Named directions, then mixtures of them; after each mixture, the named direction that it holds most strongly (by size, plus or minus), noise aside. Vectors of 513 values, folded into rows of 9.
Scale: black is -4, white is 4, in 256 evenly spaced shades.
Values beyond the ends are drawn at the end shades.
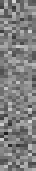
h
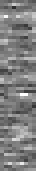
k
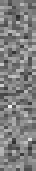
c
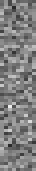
c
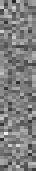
h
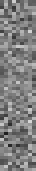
h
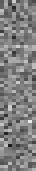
h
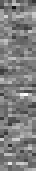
k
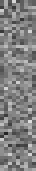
h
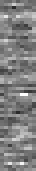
k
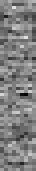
k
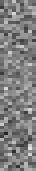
h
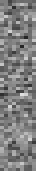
c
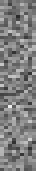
c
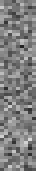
c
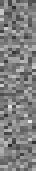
c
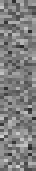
h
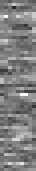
k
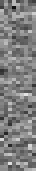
h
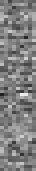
c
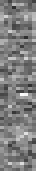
k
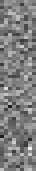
c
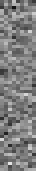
h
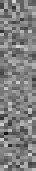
h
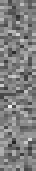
c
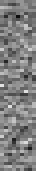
c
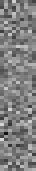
h
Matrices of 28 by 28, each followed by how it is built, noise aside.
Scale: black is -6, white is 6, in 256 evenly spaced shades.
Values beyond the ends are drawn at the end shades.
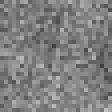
smooth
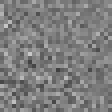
lower triangular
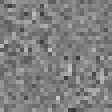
block diagonal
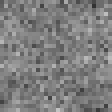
smooth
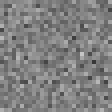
noise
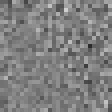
upper triangular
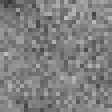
smooth
